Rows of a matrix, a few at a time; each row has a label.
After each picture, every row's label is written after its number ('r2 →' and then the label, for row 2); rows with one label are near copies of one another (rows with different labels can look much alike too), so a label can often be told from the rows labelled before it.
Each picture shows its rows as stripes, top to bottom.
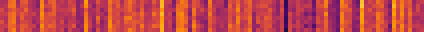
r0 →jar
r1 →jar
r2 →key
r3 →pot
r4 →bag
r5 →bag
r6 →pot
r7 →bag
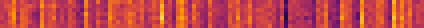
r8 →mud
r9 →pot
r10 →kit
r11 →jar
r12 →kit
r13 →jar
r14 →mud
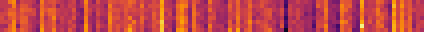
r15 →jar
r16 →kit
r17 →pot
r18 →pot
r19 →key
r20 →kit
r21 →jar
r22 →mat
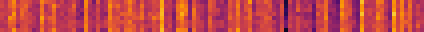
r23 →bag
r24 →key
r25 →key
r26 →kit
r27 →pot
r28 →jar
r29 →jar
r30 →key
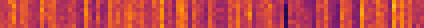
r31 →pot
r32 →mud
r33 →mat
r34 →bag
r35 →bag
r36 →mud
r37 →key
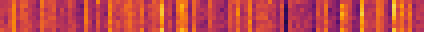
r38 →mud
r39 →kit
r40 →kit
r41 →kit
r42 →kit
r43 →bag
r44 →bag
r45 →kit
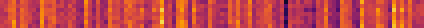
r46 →bag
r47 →mat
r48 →pot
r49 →bag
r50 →pot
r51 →mat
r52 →mud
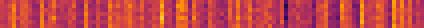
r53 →key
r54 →key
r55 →kit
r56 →jar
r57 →key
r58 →jar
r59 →mud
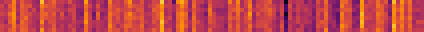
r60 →mat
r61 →bag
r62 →mud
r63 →bag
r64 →bag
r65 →jar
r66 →kit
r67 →pot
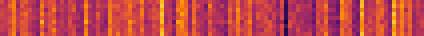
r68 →kit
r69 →jar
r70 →key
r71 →kit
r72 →kit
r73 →mat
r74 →mud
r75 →key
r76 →jar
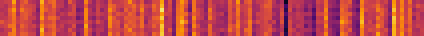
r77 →mat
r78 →pot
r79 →pot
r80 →jar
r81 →pot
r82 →kit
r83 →pot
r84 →mat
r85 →pot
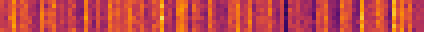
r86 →mud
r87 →key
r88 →mud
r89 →mud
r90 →jar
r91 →bag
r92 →mud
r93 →key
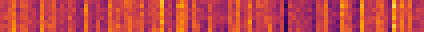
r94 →kit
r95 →kit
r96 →jar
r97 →kit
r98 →mat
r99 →bag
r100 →mud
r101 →mud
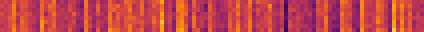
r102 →kit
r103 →mud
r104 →mud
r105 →key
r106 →pot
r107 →pot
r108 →mat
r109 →mud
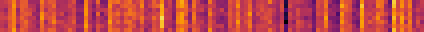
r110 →mud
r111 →kit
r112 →jar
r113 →bag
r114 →pot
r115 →key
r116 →jar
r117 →mud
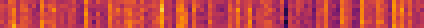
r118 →jar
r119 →pot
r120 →key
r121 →bag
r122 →kit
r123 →bag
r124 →mat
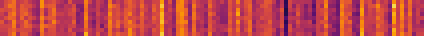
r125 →mat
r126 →pot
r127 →key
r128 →key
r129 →pot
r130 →key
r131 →bag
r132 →mat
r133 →jar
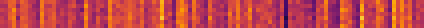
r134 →pot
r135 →jar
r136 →kit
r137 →mat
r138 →jar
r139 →mud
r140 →kit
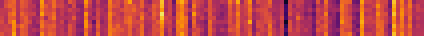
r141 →mat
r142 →pot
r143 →kit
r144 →pot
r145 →key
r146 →bag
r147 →mud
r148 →mud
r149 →mud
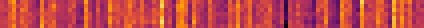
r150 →jar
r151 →key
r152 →mud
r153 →bag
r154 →pot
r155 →pot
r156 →mat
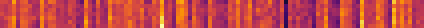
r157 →mud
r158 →bag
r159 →kit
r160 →kit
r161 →pot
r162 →jar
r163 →jar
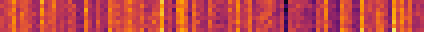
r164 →mat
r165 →key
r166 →mat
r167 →pot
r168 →kit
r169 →mud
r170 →bag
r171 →kit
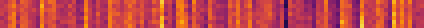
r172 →pot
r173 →mat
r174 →pot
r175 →mud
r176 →jar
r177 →kit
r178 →jar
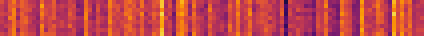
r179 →kit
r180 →pot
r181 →bag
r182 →kit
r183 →jar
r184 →kit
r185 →mat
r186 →jar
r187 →pot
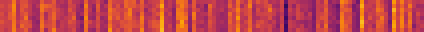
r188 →kit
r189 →bag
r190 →mud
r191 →key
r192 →key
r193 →kit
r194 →kit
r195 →key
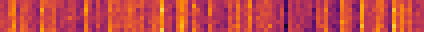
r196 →bag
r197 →bag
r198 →jar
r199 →jar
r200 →kit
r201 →kit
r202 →mud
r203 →pot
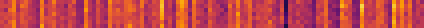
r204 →key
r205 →kit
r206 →jar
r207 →key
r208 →kit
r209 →mud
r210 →mat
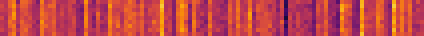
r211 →jar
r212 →kit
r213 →kit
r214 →bag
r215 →bag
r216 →pot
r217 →bag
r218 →kit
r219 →jar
